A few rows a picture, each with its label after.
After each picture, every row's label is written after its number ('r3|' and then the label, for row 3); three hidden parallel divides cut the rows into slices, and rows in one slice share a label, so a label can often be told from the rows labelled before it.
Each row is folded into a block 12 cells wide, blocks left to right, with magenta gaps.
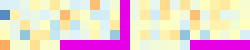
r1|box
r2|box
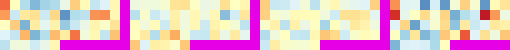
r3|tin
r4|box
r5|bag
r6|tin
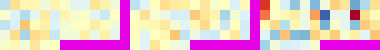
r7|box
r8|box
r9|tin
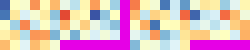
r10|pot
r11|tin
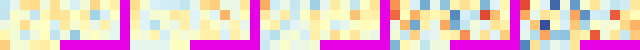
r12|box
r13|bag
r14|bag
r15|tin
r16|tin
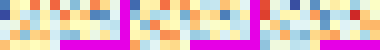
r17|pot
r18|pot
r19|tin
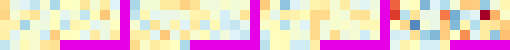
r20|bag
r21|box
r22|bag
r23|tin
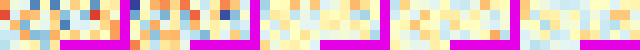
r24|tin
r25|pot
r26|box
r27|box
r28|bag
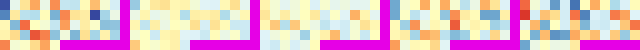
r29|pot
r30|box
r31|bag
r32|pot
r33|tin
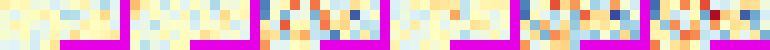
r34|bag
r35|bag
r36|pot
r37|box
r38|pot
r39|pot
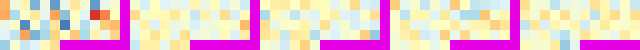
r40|tin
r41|bag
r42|box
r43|bag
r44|bag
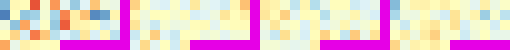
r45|pot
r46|bag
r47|bag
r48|box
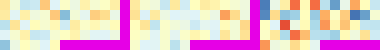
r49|bag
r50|bag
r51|pot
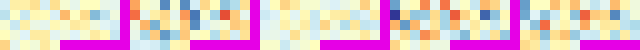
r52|box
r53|tin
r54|box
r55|pot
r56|pot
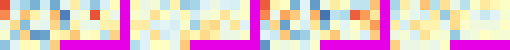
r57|tin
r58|bag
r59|tin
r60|box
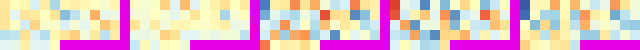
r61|bag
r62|box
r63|pot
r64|tin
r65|pot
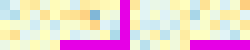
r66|box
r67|bag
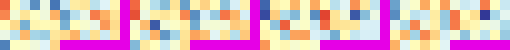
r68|tin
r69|tin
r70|pot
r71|pot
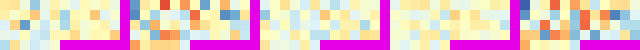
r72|bag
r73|pot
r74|box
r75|box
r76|pot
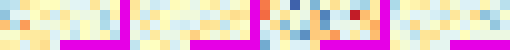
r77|box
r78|bag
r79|tin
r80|box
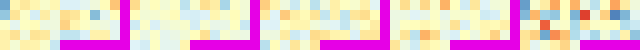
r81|box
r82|bag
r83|bag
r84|box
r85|pot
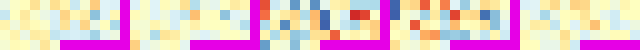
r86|box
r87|box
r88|tin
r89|pot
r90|box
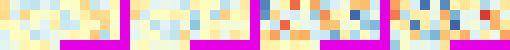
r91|bag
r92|bag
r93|pot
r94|tin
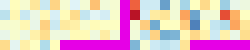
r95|box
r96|tin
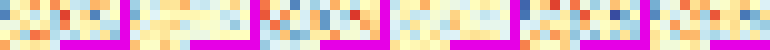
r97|pot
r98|box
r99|tin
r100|box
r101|pot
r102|pot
